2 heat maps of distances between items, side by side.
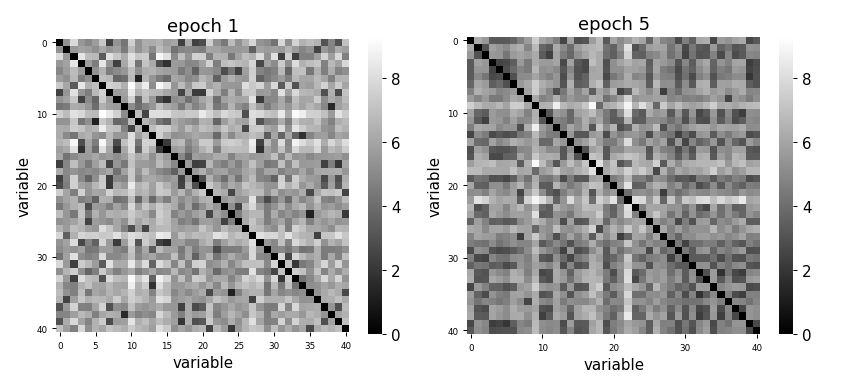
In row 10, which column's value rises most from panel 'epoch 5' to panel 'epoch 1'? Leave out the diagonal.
33
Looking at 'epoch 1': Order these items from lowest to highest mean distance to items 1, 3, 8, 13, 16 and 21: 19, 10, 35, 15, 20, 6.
15, 35, 19, 20, 6, 10
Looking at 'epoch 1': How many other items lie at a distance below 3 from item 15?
4
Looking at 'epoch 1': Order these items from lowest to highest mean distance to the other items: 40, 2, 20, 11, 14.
11, 20, 40, 2, 14
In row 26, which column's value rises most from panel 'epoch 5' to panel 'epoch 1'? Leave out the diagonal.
18
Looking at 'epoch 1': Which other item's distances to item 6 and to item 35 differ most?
24
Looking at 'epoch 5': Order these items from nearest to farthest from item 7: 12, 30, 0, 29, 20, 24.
12, 29, 0, 30, 24, 20
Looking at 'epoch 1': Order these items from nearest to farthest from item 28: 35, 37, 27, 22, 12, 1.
22, 37, 1, 35, 12, 27
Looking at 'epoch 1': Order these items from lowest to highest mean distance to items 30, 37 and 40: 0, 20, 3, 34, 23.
0, 20, 23, 3, 34
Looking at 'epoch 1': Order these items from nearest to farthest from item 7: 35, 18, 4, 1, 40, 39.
39, 4, 1, 18, 35, 40
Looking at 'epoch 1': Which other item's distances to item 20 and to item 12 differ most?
10
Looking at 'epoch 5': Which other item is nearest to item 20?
32
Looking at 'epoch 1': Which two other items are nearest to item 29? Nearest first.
22, 13
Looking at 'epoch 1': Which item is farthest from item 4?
27
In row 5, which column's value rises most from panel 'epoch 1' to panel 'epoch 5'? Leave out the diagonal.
11
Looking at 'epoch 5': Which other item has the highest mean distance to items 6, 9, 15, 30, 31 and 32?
22
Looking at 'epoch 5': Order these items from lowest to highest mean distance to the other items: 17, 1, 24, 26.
1, 24, 26, 17
